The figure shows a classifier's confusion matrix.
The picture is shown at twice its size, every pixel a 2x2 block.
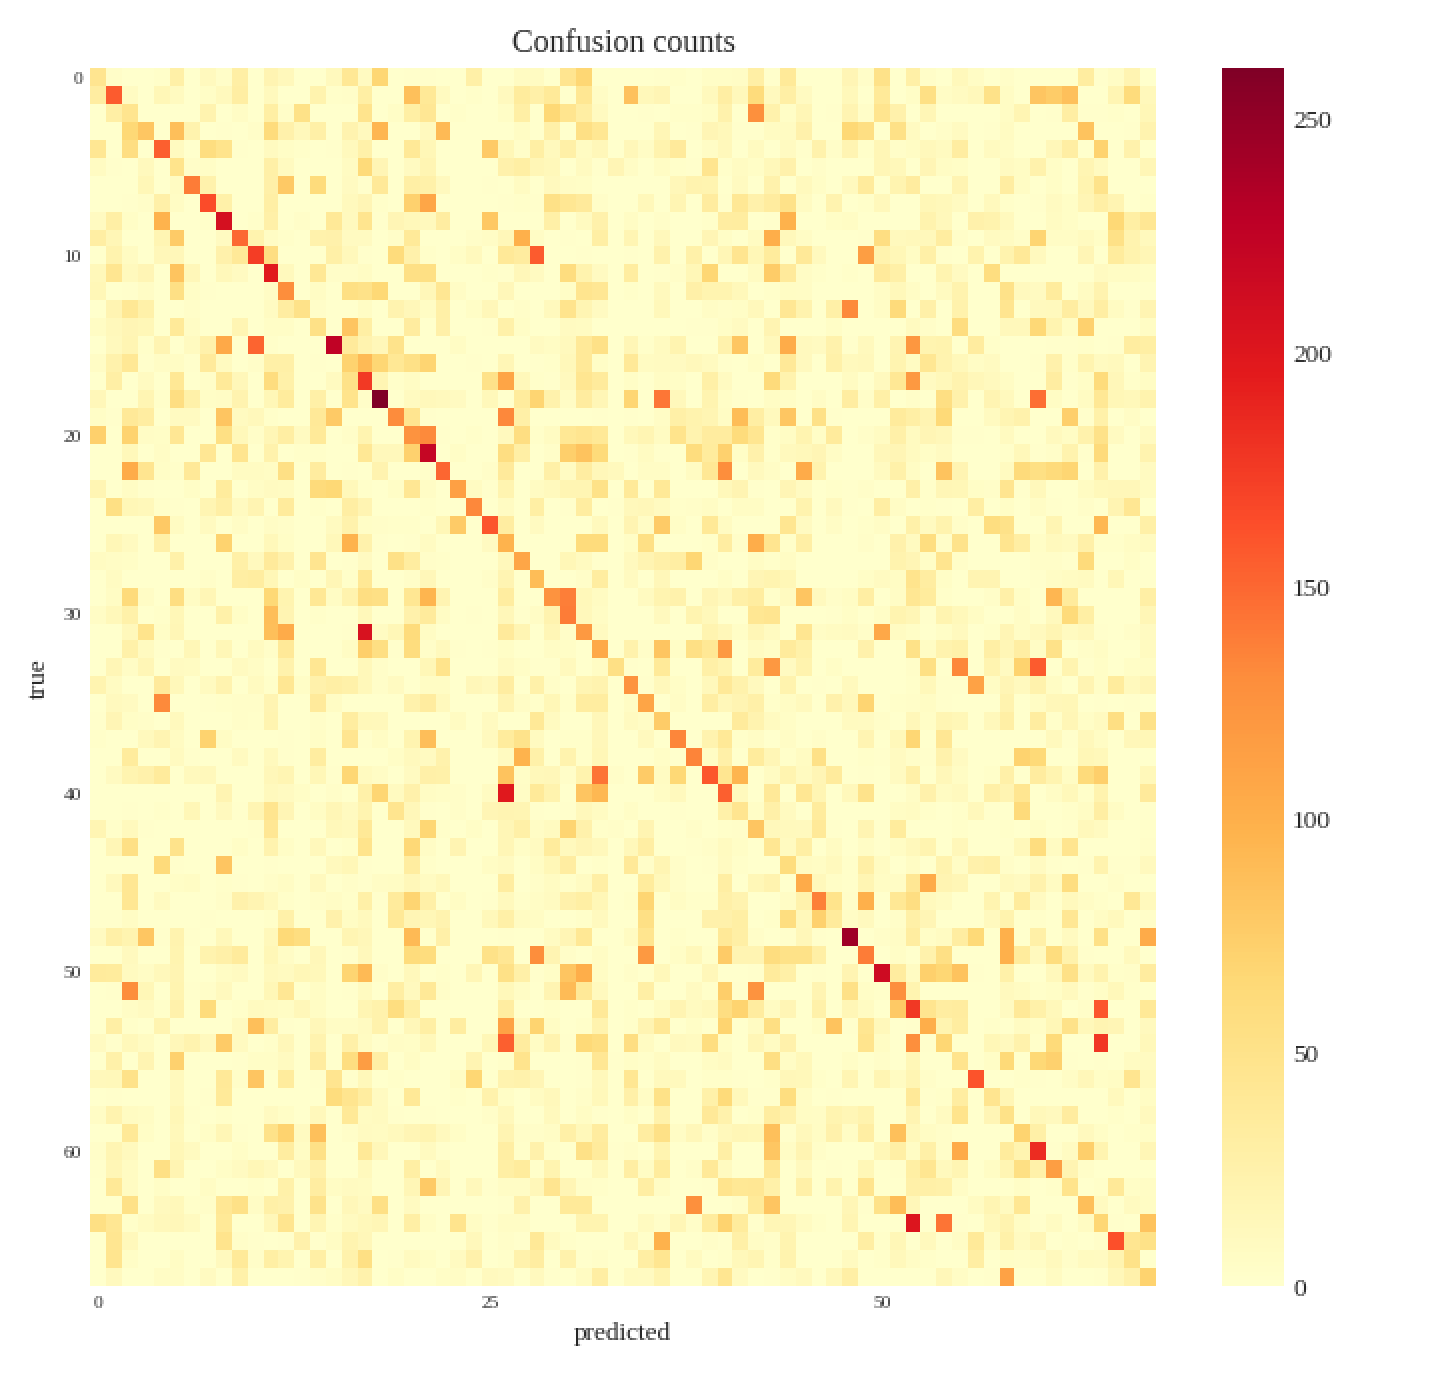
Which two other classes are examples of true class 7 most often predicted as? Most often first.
21, 20
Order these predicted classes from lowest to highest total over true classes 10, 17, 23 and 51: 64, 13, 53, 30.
13, 53, 64, 30
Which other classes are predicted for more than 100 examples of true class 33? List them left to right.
43, 55, 60
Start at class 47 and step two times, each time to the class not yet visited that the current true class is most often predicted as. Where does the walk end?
49
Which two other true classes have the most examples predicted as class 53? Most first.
45, 50
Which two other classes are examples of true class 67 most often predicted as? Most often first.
58, 40
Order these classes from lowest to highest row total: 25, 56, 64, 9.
56, 25, 9, 64
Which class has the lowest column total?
33
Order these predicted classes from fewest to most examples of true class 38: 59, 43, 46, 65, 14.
65, 43, 14, 46, 59
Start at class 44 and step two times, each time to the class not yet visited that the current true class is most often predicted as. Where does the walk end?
4
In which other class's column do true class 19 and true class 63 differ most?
26
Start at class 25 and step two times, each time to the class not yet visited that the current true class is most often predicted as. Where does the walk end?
52
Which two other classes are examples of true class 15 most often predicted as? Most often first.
10, 52
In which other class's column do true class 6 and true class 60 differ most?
55
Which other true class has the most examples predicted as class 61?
29
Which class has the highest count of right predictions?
18
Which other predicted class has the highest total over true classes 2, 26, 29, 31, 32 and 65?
17
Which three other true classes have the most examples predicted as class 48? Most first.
13, 3, 51
